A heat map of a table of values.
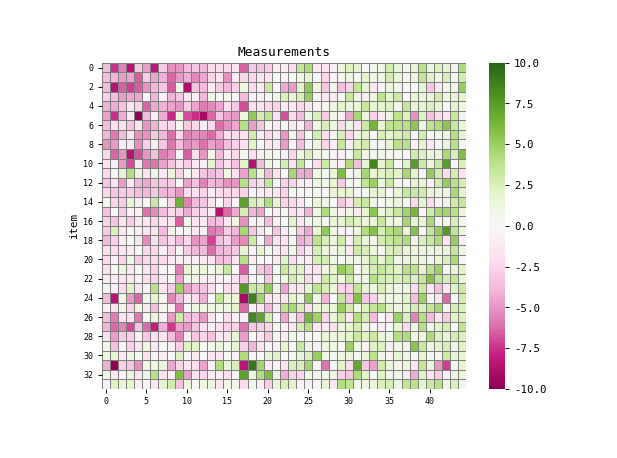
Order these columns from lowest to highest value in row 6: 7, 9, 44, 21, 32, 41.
7, 21, 9, 44, 32, 41
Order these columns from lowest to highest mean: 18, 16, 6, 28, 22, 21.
6, 16, 22, 21, 18, 28
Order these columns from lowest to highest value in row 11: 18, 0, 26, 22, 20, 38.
20, 0, 22, 26, 38, 18
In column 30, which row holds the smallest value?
5
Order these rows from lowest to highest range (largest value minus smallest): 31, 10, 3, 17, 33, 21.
33, 3, 21, 17, 10, 31
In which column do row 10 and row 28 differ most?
18
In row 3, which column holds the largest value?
25
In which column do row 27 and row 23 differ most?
17
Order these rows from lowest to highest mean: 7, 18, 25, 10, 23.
7, 18, 10, 23, 25
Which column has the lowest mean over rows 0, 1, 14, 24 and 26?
1
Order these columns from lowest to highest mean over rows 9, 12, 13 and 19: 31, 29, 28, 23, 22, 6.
6, 22, 23, 29, 28, 31
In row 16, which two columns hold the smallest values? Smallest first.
9, 17
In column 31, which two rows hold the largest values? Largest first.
31, 24
